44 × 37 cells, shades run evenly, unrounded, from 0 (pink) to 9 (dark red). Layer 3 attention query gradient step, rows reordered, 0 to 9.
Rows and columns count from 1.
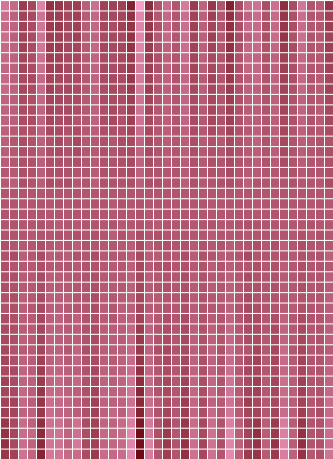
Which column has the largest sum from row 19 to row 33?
16
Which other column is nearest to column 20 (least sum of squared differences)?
35
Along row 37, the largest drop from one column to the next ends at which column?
17
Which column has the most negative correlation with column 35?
36
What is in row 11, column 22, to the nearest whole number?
5
